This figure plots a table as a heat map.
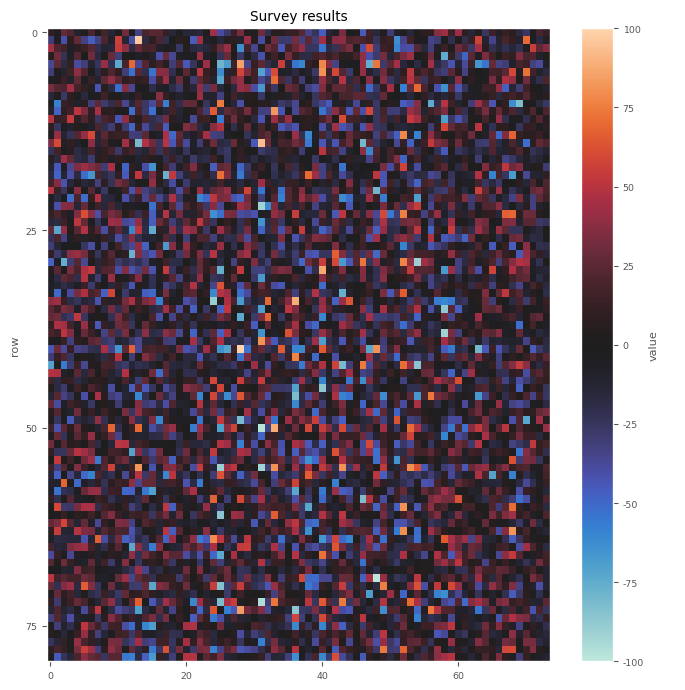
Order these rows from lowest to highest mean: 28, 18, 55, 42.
18, 42, 28, 55
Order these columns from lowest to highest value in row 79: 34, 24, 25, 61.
34, 61, 24, 25
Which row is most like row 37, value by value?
62
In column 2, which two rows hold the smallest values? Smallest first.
29, 42
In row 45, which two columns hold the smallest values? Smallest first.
40, 36
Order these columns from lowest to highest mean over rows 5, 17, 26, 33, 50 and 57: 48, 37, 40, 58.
58, 37, 48, 40
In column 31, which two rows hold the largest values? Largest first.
14, 39
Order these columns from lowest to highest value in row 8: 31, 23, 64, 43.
31, 23, 64, 43
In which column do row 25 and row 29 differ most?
54
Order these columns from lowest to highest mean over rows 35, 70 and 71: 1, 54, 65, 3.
1, 65, 3, 54
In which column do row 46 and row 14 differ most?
36
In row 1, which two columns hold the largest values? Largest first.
13, 70
